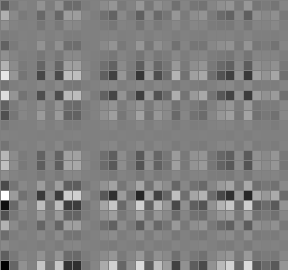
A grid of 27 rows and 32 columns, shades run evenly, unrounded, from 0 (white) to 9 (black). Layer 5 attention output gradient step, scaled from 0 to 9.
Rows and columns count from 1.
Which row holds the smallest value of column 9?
20
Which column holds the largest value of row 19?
1
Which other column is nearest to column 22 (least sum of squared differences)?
17
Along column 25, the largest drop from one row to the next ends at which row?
21
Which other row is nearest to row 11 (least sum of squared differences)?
26
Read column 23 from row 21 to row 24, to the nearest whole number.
6 5 4 5
